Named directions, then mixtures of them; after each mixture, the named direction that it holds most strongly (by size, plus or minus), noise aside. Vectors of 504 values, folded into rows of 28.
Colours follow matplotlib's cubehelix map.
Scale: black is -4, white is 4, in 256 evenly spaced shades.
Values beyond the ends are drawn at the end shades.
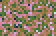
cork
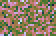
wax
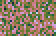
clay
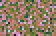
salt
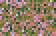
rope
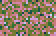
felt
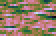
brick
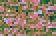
brick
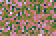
rope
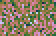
clay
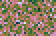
felt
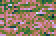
brick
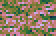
brick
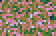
salt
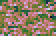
brick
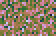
felt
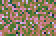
felt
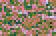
cork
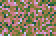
wax
